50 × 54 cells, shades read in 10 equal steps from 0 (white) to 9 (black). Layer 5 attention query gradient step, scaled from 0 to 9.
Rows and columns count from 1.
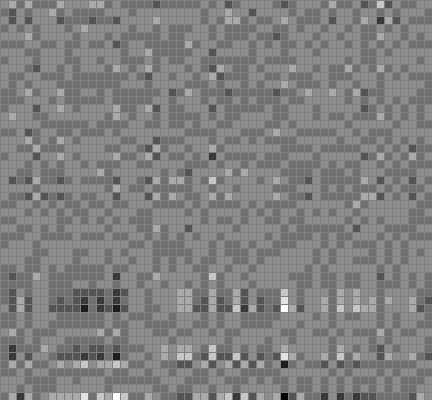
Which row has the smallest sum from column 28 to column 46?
39
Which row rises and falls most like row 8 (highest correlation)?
12
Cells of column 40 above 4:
19
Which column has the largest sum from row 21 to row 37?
15
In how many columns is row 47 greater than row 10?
7
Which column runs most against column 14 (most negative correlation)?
32
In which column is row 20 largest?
27
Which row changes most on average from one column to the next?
50
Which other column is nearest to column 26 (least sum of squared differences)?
33
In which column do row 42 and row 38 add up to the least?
36
